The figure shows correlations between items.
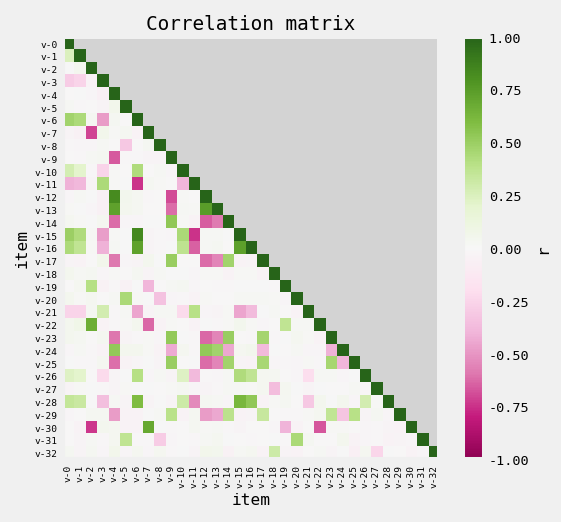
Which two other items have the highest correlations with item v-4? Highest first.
v-12, v-13
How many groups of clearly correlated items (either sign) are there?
5
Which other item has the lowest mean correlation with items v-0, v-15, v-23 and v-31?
v-11
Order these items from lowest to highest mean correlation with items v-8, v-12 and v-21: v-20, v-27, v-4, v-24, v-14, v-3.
v-14, v-20, v-27, v-3, v-24, v-4
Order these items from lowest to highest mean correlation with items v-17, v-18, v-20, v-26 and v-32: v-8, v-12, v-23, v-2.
v-12, v-8, v-2, v-23
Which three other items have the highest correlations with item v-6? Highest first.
v-15, v-16, v-28
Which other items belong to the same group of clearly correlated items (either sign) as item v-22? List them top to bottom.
v-2, v-7, v-19, v-30
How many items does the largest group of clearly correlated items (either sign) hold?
11
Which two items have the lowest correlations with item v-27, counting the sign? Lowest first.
v-18, v-32
